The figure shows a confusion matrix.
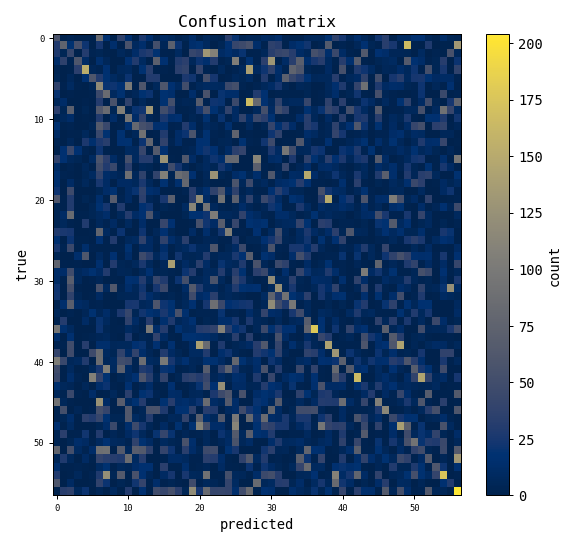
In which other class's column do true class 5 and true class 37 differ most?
32
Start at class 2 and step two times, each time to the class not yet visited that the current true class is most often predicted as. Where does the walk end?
19
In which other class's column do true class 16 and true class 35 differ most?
28
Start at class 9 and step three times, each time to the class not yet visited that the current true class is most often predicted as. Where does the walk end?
17
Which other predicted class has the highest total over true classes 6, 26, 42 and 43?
51
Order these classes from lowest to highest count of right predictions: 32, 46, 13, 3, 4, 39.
3, 13, 32, 46, 39, 4
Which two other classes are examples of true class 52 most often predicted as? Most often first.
56, 10
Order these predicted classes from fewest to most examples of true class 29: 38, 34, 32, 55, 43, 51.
55, 32, 38, 34, 51, 43
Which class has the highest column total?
6
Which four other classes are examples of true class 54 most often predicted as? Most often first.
7, 39, 21, 42
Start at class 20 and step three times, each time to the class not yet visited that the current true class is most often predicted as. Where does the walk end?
25
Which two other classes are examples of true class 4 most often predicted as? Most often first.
27, 33
